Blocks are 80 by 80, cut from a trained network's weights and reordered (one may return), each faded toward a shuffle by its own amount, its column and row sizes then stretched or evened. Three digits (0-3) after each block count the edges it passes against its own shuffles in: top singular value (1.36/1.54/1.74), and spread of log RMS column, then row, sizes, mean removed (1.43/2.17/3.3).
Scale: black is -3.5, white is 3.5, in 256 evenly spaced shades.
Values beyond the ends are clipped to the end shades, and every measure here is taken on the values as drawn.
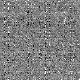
1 2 1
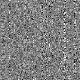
1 2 0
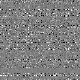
0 1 3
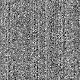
2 1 0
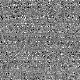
1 1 2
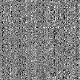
2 2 1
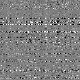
2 1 3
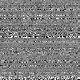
3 0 3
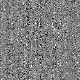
0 2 0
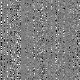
1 3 0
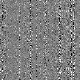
1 3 0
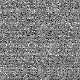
2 1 0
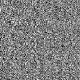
2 1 1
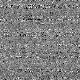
0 0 2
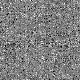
0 0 1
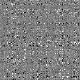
0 2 2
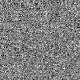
2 0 1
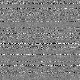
2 0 3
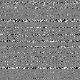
1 1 3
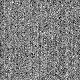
1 0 0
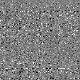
0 1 2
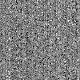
1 1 0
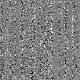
0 3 0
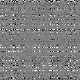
3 2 3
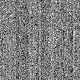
2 0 0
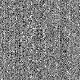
1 1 0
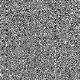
0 2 1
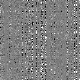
1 3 1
